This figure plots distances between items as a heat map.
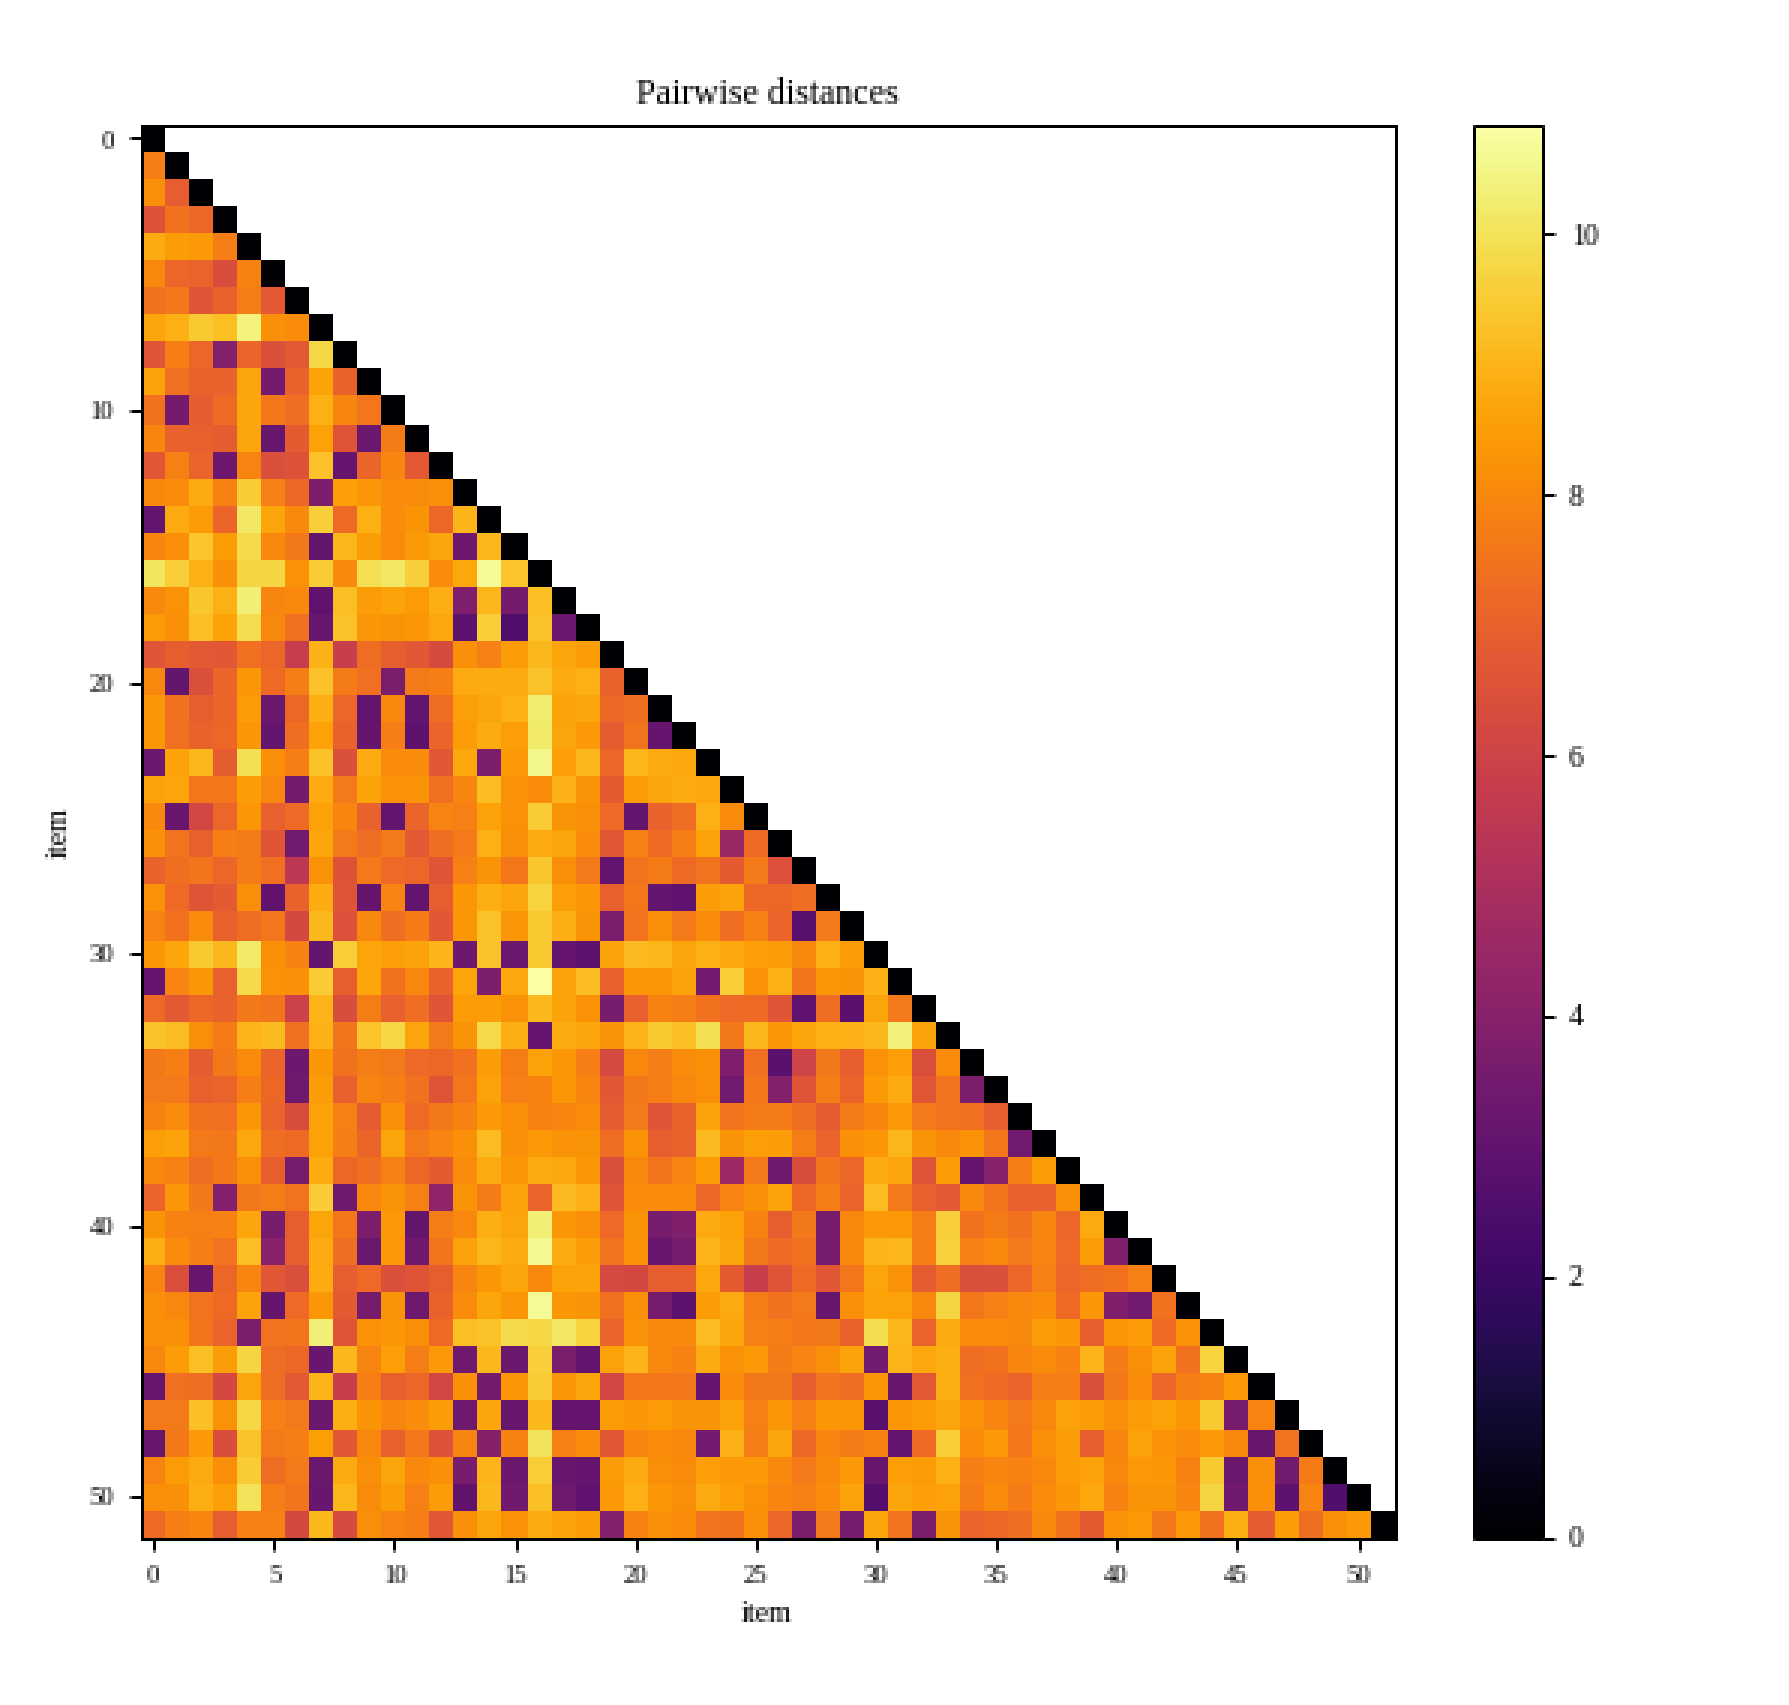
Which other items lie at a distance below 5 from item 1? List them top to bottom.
10, 20, 25
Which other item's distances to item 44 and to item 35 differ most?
24
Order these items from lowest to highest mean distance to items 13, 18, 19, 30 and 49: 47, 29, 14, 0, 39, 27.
47, 27, 29, 0, 39, 14
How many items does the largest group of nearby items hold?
10
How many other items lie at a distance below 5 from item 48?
5
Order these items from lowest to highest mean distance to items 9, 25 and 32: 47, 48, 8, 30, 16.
8, 48, 47, 30, 16
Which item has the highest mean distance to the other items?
16
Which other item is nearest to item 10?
25
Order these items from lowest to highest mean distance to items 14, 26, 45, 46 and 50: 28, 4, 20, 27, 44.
27, 28, 20, 44, 4
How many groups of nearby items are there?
11
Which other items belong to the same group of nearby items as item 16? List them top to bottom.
33
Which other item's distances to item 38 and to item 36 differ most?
37
